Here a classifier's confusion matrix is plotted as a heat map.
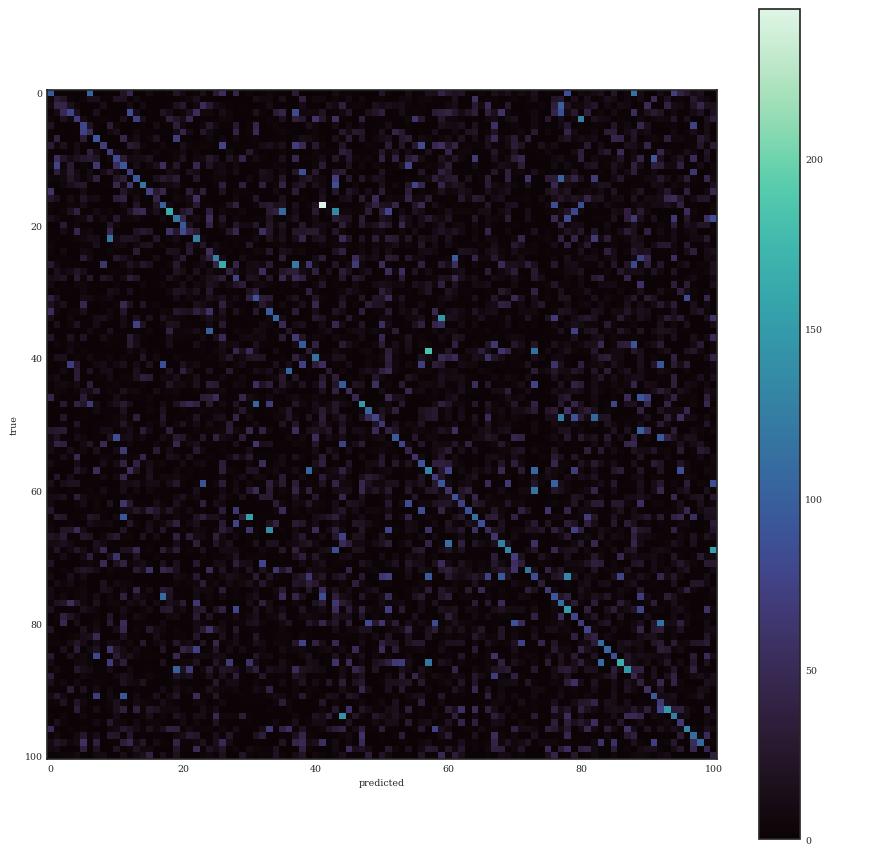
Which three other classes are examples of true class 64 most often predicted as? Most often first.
30, 11, 81
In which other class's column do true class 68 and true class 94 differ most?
60
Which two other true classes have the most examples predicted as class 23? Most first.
59, 2
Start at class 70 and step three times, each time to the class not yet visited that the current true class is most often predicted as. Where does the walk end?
11
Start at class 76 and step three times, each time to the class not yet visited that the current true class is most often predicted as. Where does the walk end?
92
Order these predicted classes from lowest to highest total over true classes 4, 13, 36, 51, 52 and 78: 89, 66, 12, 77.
12, 66, 77, 89
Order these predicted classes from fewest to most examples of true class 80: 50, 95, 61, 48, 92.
61, 95, 50, 48, 92
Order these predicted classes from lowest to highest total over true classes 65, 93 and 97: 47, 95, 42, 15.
42, 15, 95, 47
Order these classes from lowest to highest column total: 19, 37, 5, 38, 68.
5, 68, 38, 19, 37
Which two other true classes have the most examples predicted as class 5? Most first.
6, 98
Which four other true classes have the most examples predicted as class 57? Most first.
39, 86, 73, 66
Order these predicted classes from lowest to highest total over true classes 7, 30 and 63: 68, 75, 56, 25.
25, 68, 75, 56
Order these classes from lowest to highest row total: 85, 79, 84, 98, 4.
79, 85, 84, 4, 98
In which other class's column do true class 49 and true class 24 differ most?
77
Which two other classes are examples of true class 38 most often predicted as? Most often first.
88, 67
